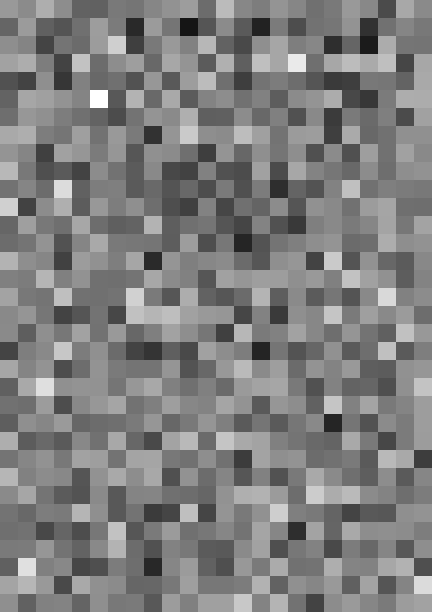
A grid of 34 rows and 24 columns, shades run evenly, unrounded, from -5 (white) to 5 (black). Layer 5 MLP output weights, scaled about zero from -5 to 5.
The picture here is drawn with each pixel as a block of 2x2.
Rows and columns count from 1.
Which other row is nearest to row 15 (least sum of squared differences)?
23
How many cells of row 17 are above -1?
18
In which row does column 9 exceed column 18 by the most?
8
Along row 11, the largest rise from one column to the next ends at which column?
5
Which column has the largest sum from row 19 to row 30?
21
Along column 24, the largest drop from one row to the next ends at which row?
33
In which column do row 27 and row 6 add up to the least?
6
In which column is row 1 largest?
22
